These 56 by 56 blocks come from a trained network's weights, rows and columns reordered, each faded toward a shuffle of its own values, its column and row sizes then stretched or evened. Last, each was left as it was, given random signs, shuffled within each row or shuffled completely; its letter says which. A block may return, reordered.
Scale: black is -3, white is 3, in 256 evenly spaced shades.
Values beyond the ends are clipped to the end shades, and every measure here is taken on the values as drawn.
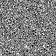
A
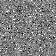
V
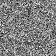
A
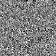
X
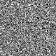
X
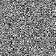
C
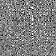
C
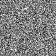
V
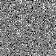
X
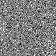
A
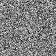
A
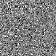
C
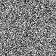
A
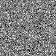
X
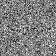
V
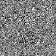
C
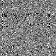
C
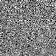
V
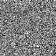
X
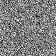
A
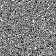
A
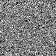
V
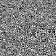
C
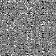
C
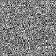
C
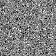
V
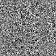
X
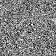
V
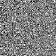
C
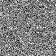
V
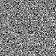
C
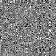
C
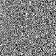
C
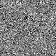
V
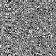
C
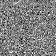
V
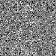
C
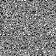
V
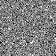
V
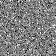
A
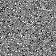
V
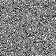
A
